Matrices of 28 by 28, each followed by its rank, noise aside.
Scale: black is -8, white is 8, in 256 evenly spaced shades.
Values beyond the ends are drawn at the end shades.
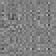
three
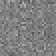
eight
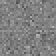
eight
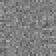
eight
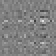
three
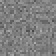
eight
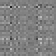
two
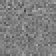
eight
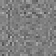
four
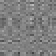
two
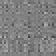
three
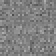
eight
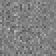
eight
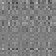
two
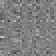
four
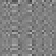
two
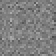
six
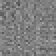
six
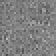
eight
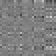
two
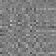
four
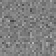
eight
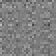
four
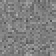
eight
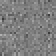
six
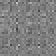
three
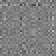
three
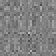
three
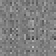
three
